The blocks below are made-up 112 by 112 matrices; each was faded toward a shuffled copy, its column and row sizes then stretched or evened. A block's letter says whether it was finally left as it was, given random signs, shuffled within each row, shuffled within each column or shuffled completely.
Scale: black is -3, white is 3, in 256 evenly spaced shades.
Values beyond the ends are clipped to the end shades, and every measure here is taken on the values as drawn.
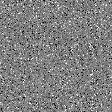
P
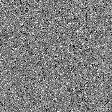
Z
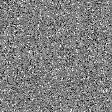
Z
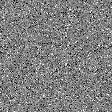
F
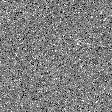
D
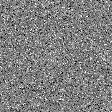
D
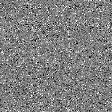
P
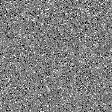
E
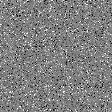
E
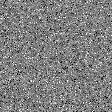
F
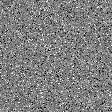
D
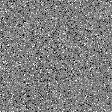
P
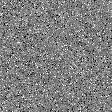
D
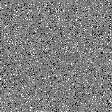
P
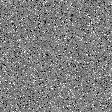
D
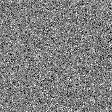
Z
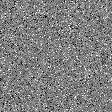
D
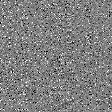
P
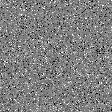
F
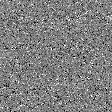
F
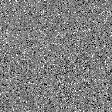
P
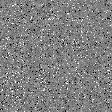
E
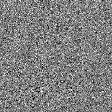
P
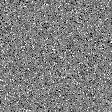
D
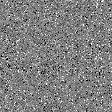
E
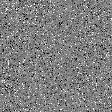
Z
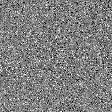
F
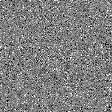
P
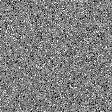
Z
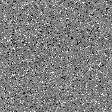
Z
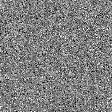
E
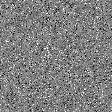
Z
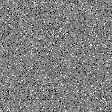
P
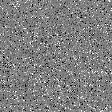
P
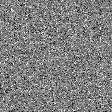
Z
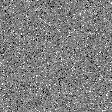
Z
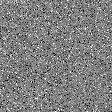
D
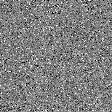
F
